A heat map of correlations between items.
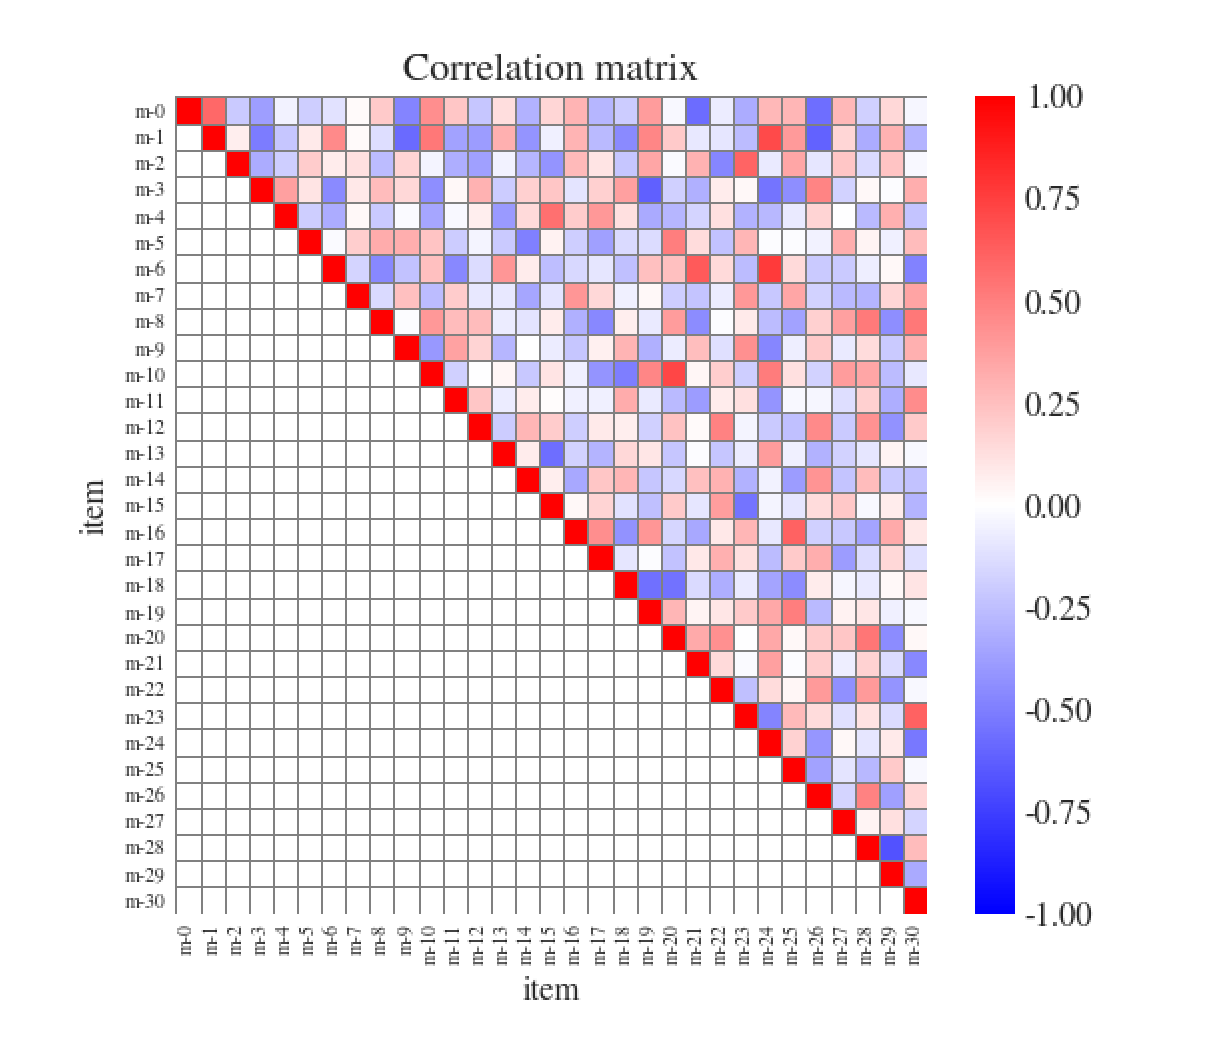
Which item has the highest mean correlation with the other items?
m-20
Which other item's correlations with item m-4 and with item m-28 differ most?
m-29
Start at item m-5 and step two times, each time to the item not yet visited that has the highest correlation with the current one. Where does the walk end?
m-10
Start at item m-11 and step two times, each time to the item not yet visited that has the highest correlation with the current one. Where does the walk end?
m-23
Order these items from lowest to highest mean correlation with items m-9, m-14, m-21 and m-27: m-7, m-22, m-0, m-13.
m-0, m-7, m-13, m-22
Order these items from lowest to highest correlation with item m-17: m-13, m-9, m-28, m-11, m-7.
m-13, m-28, m-11, m-9, m-7
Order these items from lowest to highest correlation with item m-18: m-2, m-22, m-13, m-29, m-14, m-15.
m-22, m-2, m-15, m-29, m-13, m-14
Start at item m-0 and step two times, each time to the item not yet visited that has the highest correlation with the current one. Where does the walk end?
m-24
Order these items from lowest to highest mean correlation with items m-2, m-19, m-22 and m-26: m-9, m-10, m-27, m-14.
m-27, m-9, m-14, m-10
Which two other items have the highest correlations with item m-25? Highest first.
m-16, m-19
